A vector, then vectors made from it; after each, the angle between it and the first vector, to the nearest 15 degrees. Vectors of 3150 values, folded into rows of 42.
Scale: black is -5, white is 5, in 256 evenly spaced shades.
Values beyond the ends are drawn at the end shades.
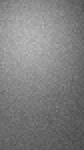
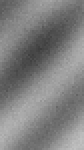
120 degrees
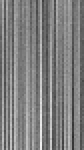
90 degrees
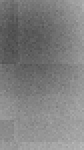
165 degrees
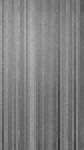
45 degrees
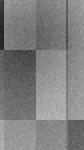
120 degrees
